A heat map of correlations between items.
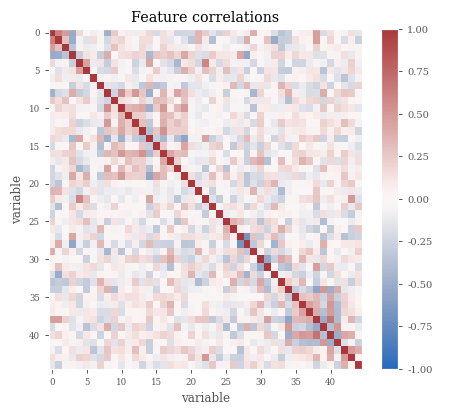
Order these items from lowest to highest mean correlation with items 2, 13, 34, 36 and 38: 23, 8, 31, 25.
25, 23, 31, 8
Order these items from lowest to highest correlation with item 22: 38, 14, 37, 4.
37, 38, 14, 4
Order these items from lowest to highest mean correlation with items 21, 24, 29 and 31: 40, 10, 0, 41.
10, 41, 40, 0
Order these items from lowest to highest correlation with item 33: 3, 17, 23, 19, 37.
19, 37, 23, 3, 17
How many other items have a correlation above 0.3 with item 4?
3
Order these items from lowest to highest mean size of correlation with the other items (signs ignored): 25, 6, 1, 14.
6, 25, 1, 14
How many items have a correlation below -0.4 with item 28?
3
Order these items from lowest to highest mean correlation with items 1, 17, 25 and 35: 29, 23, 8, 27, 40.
8, 23, 27, 29, 40
